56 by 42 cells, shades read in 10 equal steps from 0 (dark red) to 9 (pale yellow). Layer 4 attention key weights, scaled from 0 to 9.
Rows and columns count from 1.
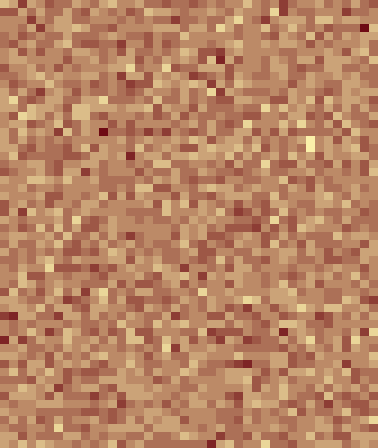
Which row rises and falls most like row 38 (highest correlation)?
16
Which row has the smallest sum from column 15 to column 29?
17
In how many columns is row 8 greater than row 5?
20
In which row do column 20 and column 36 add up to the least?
40
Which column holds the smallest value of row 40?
2
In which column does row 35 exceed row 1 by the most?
3
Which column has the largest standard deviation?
32
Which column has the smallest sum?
41
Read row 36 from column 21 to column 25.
3 5 4 5 5
